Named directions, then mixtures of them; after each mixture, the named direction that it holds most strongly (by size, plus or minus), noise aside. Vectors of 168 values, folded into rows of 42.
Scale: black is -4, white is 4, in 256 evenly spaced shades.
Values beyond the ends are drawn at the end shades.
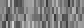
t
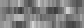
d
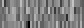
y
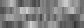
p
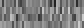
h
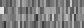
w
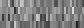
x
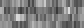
d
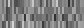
t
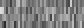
w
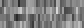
d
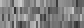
x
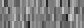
y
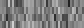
t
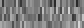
h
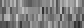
h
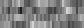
d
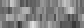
p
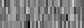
y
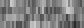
d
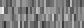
w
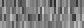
h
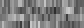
d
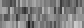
p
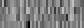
y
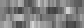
d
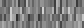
h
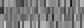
w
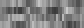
d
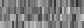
h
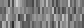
t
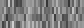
t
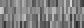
w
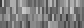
h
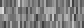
w
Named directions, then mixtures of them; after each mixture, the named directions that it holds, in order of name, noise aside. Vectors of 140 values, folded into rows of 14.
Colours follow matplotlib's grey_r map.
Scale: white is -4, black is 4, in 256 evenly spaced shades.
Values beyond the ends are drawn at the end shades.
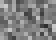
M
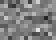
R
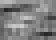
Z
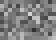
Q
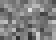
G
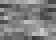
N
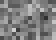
G, Q, R.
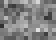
N, R, Z.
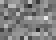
R.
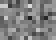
M, Q, R.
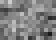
G, Z.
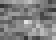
N.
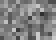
G, Q.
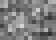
M, R, Z.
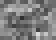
G, R, Z.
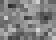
G, N, R.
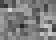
M, Z.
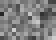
G, N, Q.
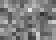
G.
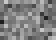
N, Q, Z.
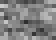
N.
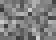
G, Q.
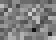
Q.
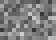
Q.
